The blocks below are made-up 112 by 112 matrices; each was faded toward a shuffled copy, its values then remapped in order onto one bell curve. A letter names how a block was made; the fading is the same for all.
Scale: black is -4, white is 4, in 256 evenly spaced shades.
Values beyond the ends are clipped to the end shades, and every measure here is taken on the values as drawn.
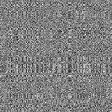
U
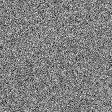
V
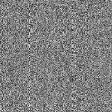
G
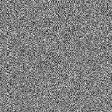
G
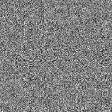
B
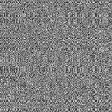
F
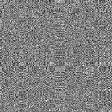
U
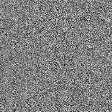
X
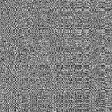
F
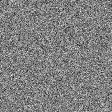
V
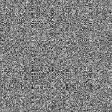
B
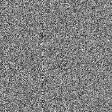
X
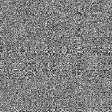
B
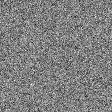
V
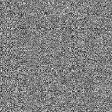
B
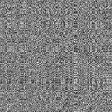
U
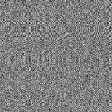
F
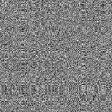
U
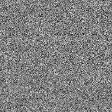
X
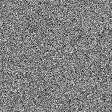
V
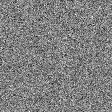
V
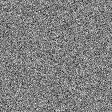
V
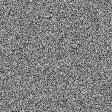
V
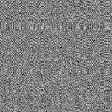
F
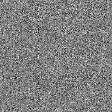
X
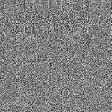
G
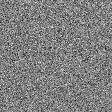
V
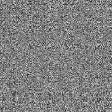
B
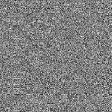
B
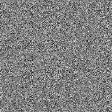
X
